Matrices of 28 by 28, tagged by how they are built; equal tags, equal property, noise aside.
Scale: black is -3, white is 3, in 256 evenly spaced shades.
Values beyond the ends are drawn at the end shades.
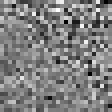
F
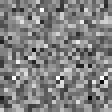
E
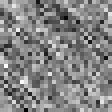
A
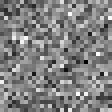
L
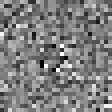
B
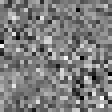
B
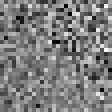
F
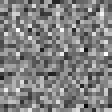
E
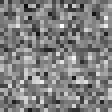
E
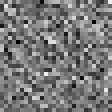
A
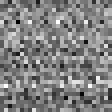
E
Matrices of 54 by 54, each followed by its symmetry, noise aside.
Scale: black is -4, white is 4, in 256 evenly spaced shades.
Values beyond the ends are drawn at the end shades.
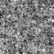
antisymmetric.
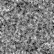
same after a half turn.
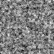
antisymmetric.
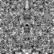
mirrored left to right.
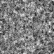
mirrored top to bottom.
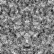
mirrored left to right.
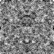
mirrored left to right.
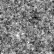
antisymmetric.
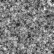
symmetric across the other diagonal.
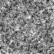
symmetric.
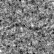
same after a half turn.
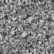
same after a half turn.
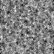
same after a half turn.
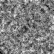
symmetric across the other diagonal.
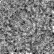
symmetric.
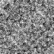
symmetric.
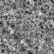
symmetric across the other diagonal.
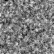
no symmetry.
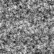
same after a half turn.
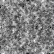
mirrored top to bottom.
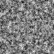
mirrored top to bottom.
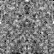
mirrored left to right.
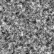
antisymmetric.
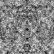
mirrored left to right.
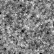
symmetric across the other diagonal.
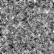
antisymmetric.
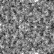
mirrored top to bottom.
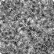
symmetric.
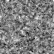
no symmetry.
